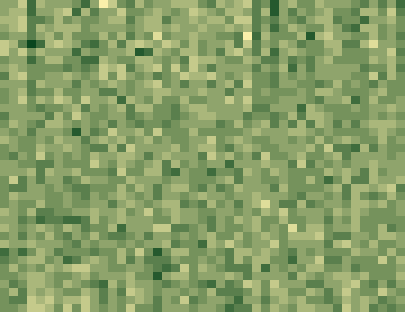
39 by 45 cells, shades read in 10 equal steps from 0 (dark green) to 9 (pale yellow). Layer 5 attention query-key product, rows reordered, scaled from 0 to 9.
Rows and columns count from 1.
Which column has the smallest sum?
31
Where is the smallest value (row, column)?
6, 4
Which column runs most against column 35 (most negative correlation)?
28
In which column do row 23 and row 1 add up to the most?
12
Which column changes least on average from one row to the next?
22
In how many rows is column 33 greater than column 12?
13
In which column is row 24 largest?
44
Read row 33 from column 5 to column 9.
6 4 5 2 3
